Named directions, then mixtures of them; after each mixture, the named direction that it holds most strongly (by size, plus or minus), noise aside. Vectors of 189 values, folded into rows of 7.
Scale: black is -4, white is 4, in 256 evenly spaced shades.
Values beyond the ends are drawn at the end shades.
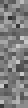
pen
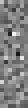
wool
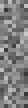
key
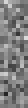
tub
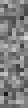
tub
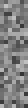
pen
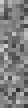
key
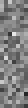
key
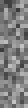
tub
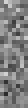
tub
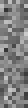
key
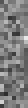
pen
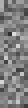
wool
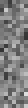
key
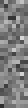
pen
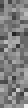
key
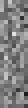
key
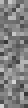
pen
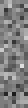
tub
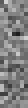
tub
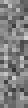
tub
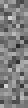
pen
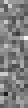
tub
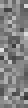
key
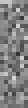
tub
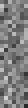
key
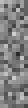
wool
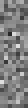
wool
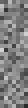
key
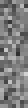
key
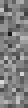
wool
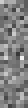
wool
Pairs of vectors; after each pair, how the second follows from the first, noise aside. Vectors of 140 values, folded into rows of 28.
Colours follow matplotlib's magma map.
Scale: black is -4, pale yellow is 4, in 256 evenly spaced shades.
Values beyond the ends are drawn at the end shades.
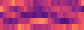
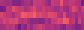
negated, shrunk.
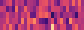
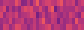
wrapped around, negated, shrunk.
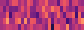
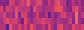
wrapped around, negated, shrunk.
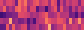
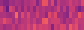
wrapped around, negated, shrunk.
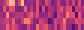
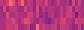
shrunk.
